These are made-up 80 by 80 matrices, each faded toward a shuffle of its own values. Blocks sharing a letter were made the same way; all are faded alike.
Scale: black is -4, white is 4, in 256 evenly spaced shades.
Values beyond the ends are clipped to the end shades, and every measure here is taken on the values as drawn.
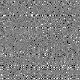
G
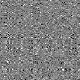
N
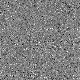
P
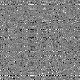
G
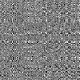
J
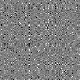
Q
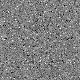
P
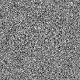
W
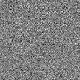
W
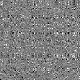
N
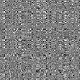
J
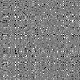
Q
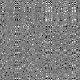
Q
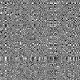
J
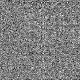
W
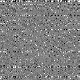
G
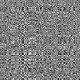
J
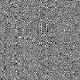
N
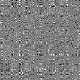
Q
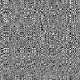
J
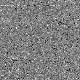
P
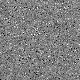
P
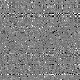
G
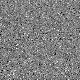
P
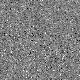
P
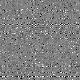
G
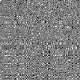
N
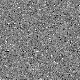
P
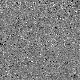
P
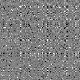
Q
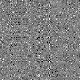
N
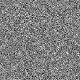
W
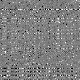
G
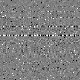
G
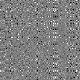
Q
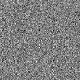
W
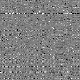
G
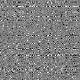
G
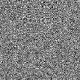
W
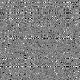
G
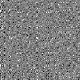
N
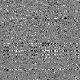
G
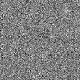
W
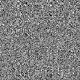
W
